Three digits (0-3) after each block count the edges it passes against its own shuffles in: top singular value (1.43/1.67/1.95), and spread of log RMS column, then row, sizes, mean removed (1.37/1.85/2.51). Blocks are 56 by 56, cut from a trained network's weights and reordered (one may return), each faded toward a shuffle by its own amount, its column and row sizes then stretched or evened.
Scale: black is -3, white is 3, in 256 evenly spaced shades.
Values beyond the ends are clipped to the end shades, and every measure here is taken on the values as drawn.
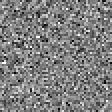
1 1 0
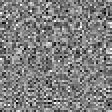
3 1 1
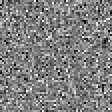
0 1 0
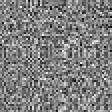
3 1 0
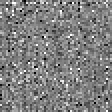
0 2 1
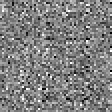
2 2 1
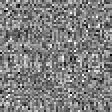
3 1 0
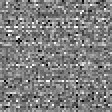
1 1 2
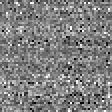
0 1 2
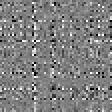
3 3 3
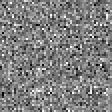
1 1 1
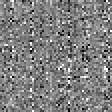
1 3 1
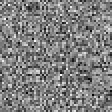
3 0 0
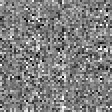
0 2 1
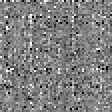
0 2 2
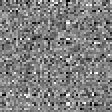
3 1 3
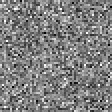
1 0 1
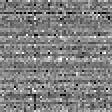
3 1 2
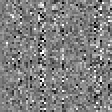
1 3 0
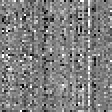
2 3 2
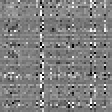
2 3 2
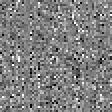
0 3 1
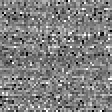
0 0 2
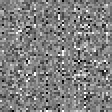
0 3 2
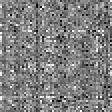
1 2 2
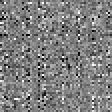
2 3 2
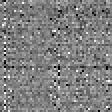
1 2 0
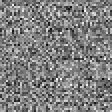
3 0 2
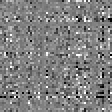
0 3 3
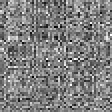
3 1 2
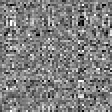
3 2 2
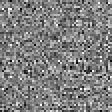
2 1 2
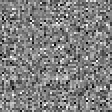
2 2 0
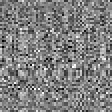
3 0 2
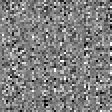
0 3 0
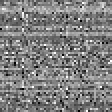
2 1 1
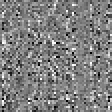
2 3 2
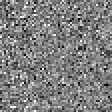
0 2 1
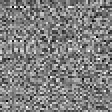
3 0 1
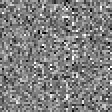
1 2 0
